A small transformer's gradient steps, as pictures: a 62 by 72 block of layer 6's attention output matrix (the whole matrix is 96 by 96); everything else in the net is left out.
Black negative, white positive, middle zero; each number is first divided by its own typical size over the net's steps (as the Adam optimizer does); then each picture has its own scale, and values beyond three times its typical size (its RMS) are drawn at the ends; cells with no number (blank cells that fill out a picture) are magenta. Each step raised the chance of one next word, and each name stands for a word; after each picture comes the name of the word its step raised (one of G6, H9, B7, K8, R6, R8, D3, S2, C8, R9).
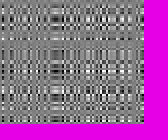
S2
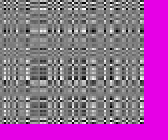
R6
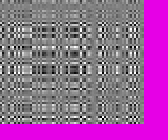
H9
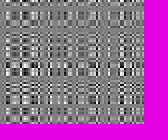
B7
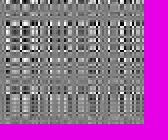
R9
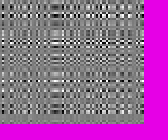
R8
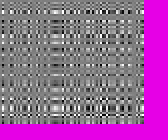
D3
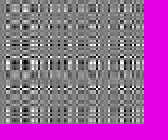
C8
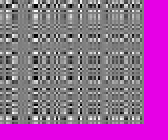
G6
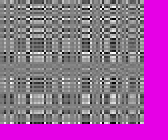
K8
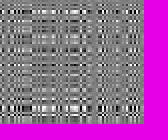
D3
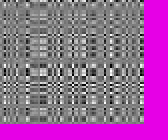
B7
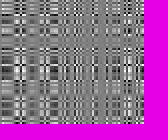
R6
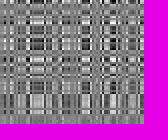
R9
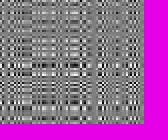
B7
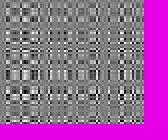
S2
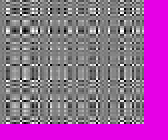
R6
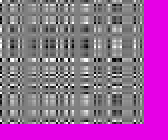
R9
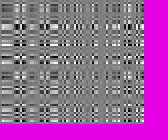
C8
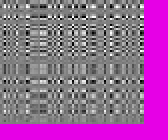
R8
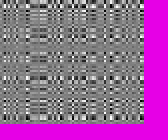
G6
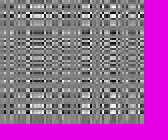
R8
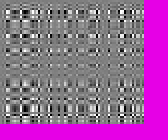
D3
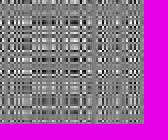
R9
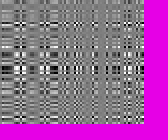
H9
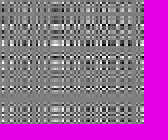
C8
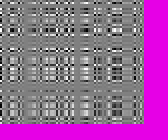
R6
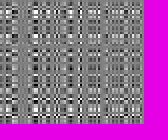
D3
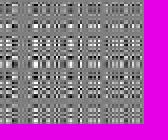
C8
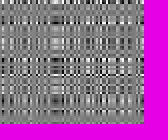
R9
